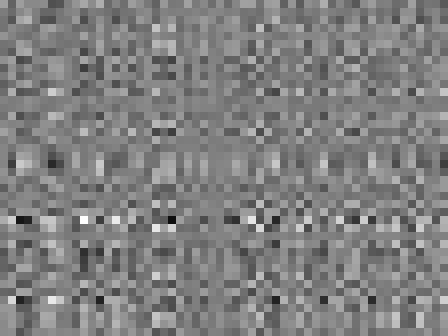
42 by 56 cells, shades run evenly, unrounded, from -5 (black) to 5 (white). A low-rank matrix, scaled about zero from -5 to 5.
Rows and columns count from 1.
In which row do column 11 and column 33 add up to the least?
32
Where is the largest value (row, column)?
28, 11
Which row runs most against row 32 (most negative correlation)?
5
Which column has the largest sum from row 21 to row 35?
20
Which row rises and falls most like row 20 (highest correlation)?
21
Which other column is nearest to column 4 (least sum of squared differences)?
35
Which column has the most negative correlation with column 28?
51
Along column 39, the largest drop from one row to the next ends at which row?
29
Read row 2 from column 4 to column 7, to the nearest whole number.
1 0 -1 -1
